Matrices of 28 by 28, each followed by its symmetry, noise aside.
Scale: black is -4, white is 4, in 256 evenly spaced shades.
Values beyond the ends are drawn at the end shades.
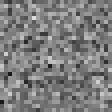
mirrored left to right.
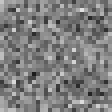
mirrored top to bottom.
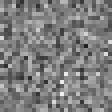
no symmetry.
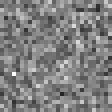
same after a half turn.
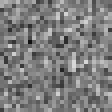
no symmetry.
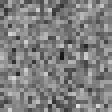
mirrored top to bottom.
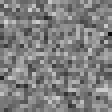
same after a half turn.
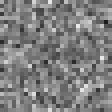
mirrored top to bottom.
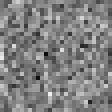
mirrored top to bottom.
